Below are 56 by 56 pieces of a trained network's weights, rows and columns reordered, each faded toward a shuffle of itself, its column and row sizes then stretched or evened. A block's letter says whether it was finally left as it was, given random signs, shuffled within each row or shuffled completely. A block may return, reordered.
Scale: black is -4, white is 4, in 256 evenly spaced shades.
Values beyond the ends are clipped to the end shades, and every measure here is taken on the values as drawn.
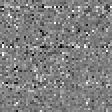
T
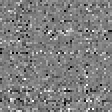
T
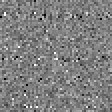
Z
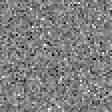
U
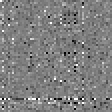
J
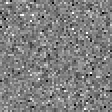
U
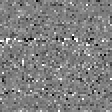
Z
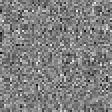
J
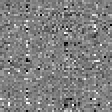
J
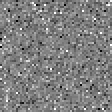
U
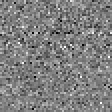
Z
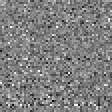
Z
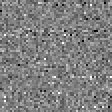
Z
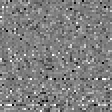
Z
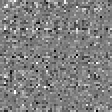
J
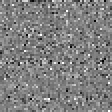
Z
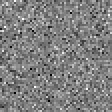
U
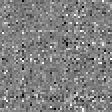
T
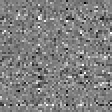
J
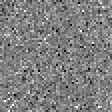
U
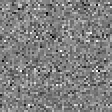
Z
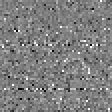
Z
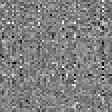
J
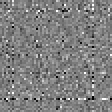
J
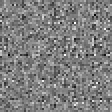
T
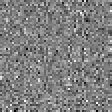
J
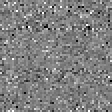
Z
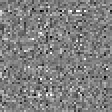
T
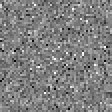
U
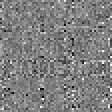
J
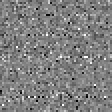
Z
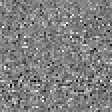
Z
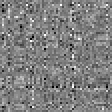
J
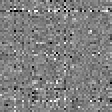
J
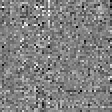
T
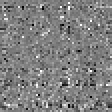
J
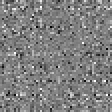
J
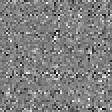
J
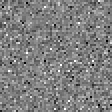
U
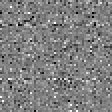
J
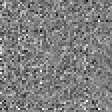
T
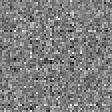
T
